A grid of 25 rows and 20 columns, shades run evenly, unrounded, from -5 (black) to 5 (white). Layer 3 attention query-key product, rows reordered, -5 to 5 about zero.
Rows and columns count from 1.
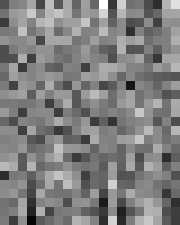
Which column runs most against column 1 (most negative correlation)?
19
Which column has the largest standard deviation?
12
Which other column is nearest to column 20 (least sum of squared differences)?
14
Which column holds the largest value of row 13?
16
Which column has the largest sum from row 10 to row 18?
17
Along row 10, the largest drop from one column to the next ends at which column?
15
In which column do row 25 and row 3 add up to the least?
4
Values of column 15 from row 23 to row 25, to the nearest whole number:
0 -2 0
